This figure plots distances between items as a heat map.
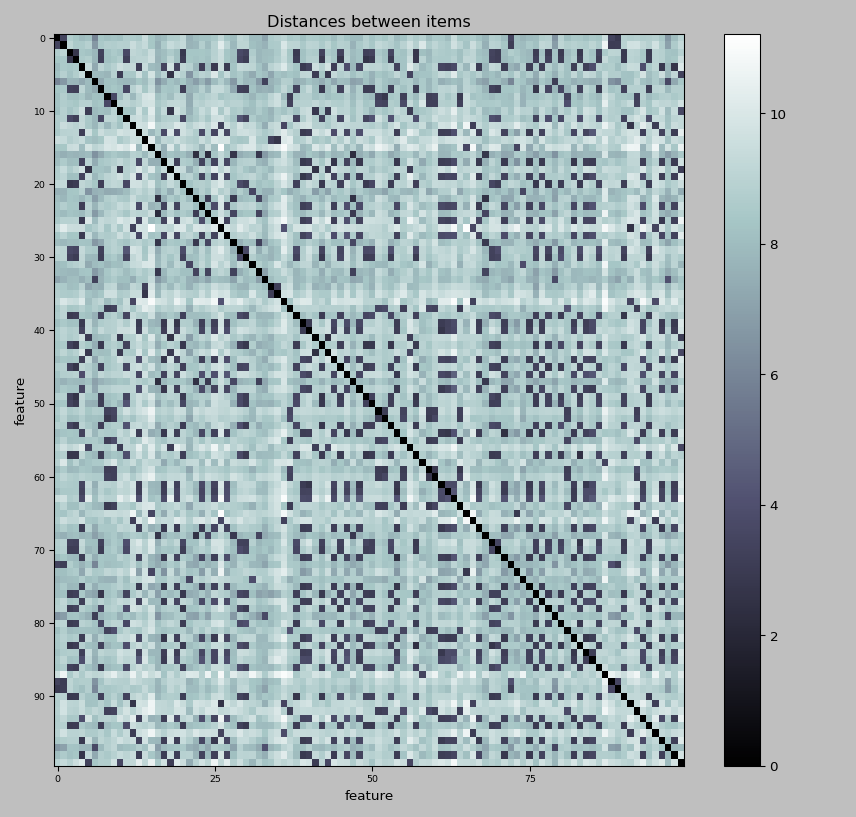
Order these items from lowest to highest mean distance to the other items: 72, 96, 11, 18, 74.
96, 11, 72, 74, 18
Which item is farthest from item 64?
87
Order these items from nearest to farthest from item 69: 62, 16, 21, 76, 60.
76, 16, 21, 60, 62
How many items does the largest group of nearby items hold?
26
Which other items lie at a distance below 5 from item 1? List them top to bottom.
0, 72, 88, 89
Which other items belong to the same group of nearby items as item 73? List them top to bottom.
15, 65
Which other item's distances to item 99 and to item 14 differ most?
35
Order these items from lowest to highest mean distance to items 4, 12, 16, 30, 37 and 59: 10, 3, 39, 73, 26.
3, 39, 26, 10, 73
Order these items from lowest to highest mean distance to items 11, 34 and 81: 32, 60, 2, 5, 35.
2, 35, 60, 5, 32
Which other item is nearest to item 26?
91
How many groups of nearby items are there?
12
